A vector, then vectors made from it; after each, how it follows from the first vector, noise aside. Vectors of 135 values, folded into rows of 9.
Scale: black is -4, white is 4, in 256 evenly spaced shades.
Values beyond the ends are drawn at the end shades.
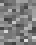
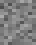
reversed, negated, shrunk.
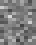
wrapped around, partly zeroed.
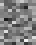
copied.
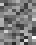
copied.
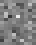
wrapped around, partly zeroed.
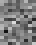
sign-scrambled.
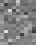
partly zeroed.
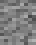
wrapped around, negated, shrunk.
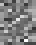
copied.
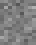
wrapped around, negated, shrunk.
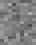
reversed, shrunk.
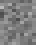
reversed, shrunk.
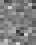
wrapped around, partly zeroed.
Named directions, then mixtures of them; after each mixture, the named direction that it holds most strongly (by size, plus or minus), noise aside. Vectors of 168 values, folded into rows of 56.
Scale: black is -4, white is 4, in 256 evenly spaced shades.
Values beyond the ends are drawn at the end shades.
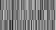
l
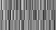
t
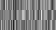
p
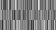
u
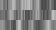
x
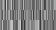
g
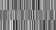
u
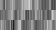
x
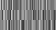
t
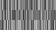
u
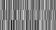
p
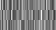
p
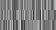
g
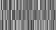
u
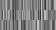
g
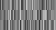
t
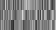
p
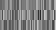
l
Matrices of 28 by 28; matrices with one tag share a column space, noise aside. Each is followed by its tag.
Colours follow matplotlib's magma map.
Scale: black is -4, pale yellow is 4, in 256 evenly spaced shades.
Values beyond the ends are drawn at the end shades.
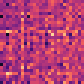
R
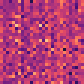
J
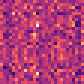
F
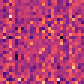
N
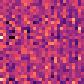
N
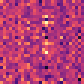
N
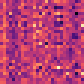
F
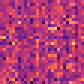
N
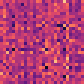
J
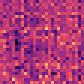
R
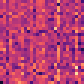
R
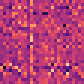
F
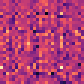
R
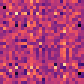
F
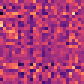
F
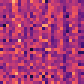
J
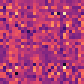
F
